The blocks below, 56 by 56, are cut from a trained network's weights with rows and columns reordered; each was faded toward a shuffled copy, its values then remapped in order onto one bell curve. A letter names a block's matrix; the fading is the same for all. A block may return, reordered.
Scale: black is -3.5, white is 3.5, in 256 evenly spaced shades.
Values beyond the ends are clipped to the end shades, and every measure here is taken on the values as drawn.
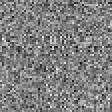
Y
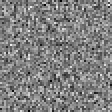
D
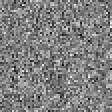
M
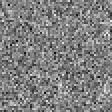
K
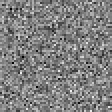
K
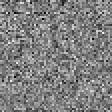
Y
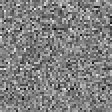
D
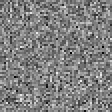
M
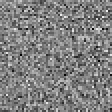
Y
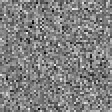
K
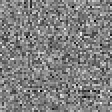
Y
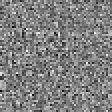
D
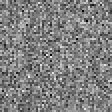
M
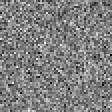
K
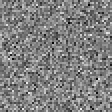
K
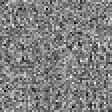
M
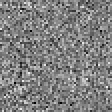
M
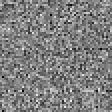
D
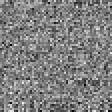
Y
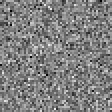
K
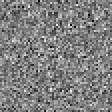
M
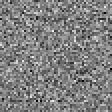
D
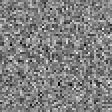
M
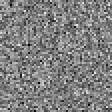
K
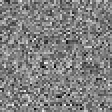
Y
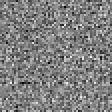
Y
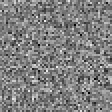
D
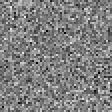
K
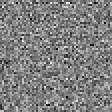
Y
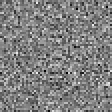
Y
